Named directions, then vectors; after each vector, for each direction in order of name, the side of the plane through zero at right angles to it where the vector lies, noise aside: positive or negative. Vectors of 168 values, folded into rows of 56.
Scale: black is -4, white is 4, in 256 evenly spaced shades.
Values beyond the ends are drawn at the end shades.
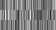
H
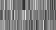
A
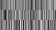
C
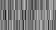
negative, positive, negative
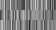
positive, negative, negative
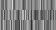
positive, positive, positive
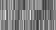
positive, negative, positive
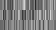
negative, positive, negative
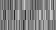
negative, positive, negative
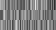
positive, negative, negative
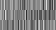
positive, negative, positive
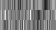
negative, negative, positive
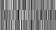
positive, positive, positive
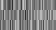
negative, negative, negative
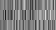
negative, positive, negative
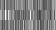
negative, negative, positive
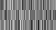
positive, positive, positive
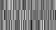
positive, positive, positive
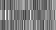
negative, negative, positive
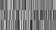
positive, positive, positive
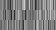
negative, positive, negative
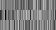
positive, positive, negative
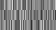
positive, positive, positive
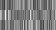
negative, negative, positive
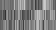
negative, positive, negative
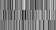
negative, positive, negative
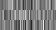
positive, positive, positive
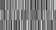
negative, positive, positive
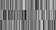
negative, positive, negative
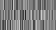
negative, negative, negative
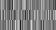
negative, negative, negative
